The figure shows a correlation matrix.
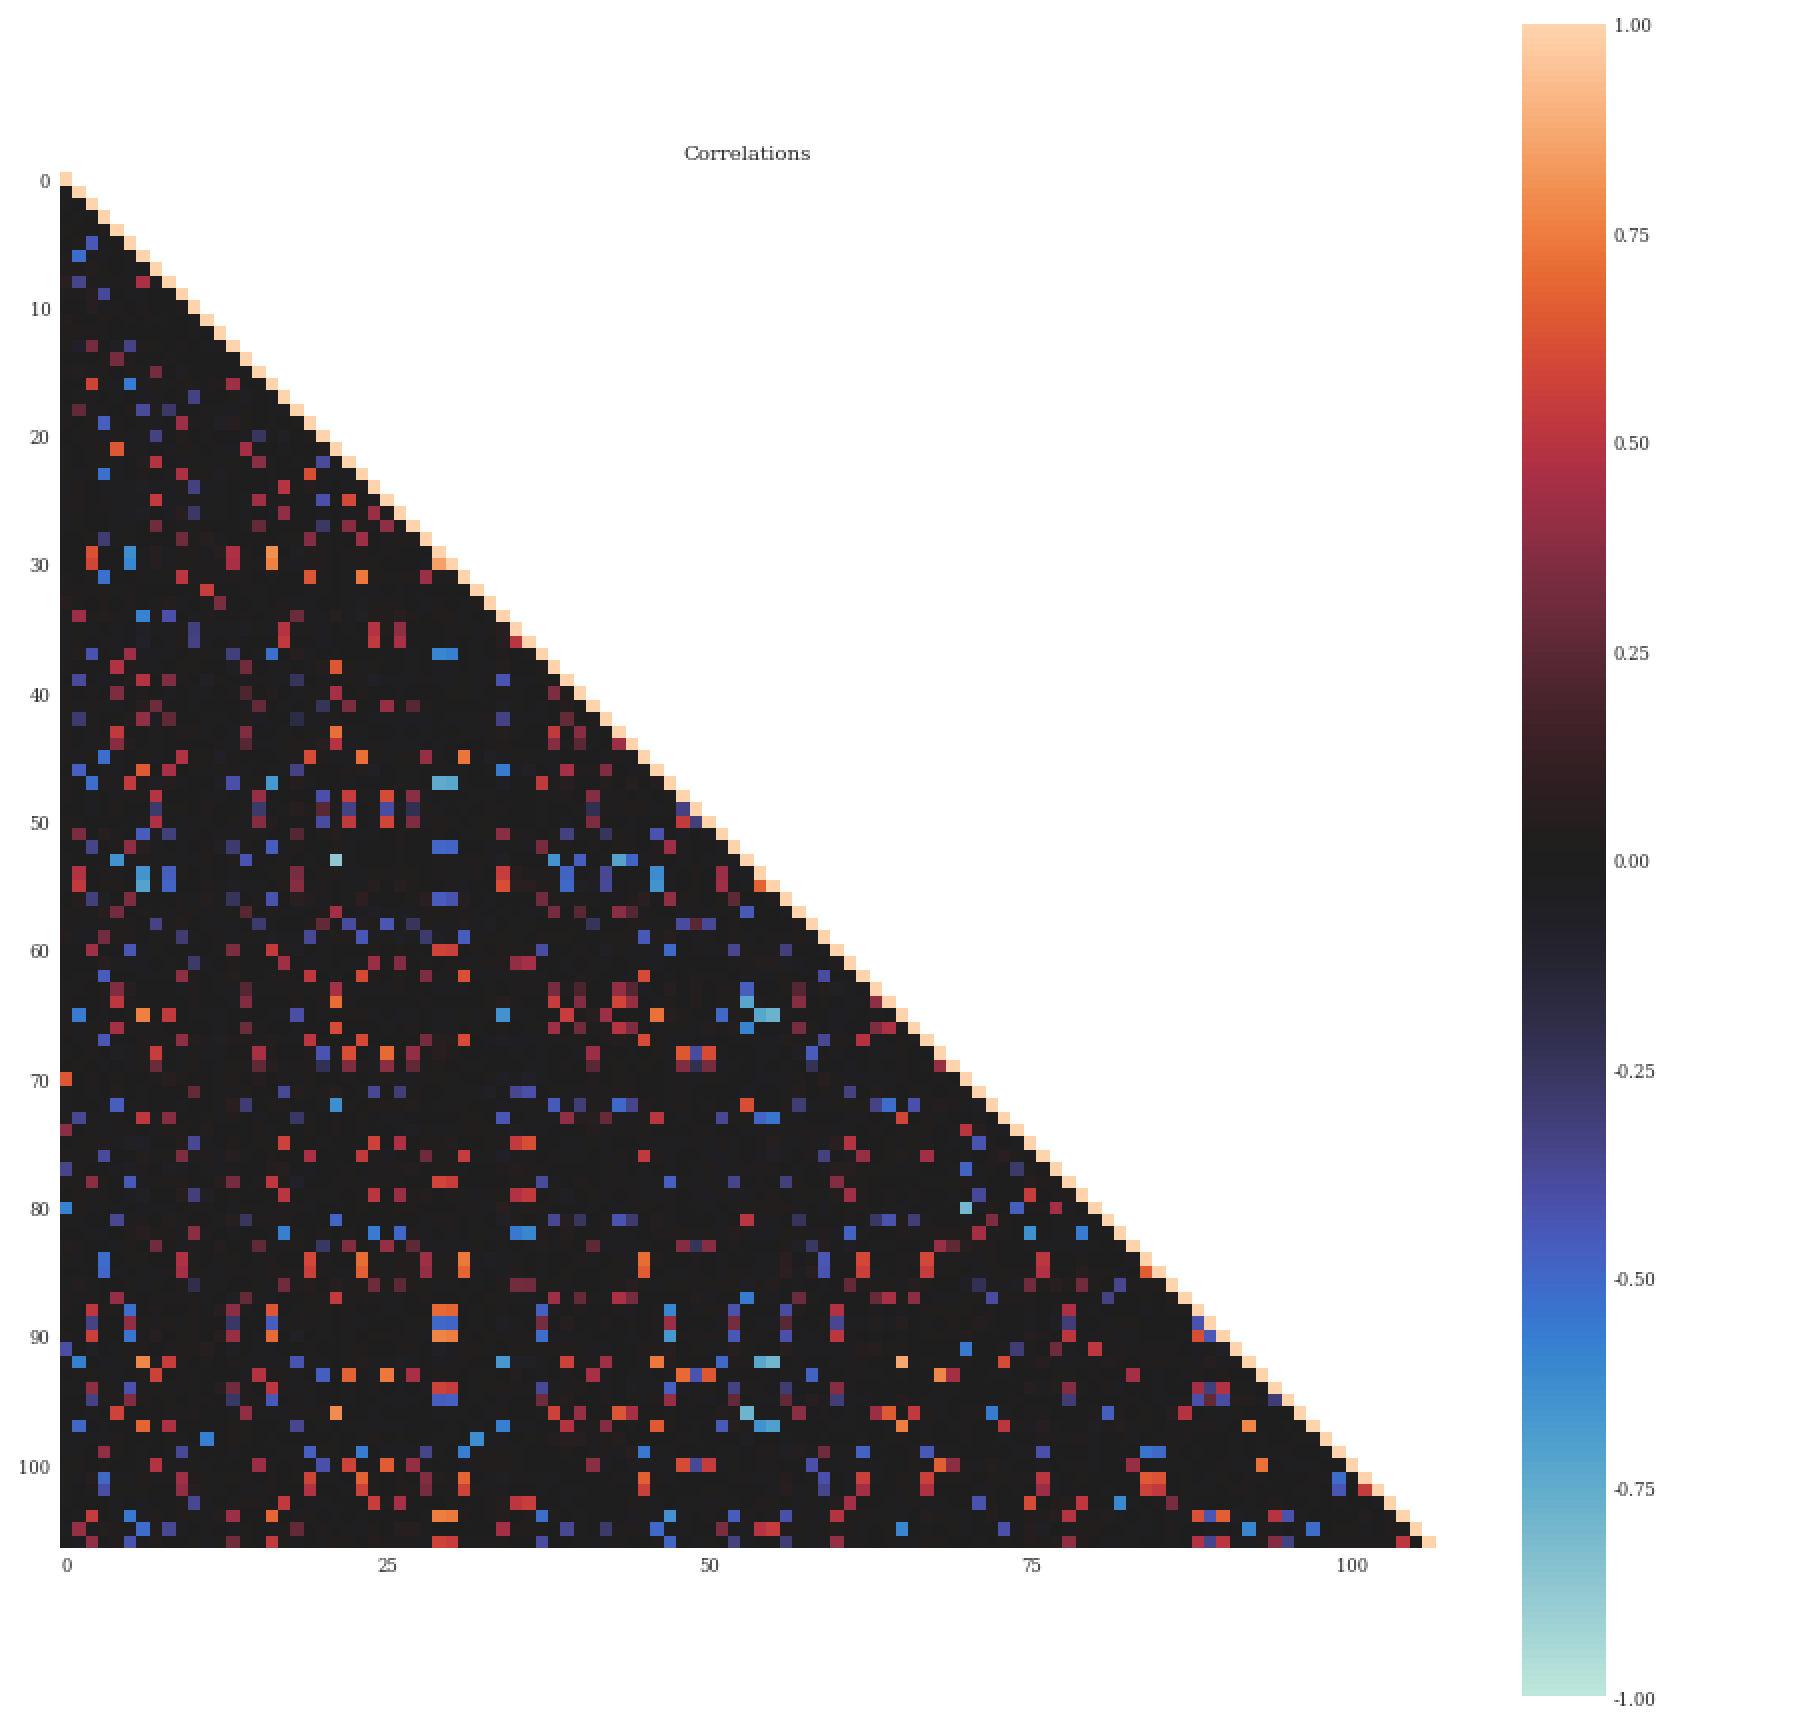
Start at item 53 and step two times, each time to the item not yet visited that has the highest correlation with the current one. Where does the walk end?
81
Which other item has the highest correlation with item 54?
55
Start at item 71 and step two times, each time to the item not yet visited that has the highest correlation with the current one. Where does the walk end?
10
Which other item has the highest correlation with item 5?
47
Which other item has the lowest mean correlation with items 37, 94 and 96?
53
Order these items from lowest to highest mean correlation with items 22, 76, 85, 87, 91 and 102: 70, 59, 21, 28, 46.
59, 70, 46, 21, 28
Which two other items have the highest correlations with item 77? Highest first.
80, 91
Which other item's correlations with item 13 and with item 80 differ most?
70
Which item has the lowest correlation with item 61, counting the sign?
82
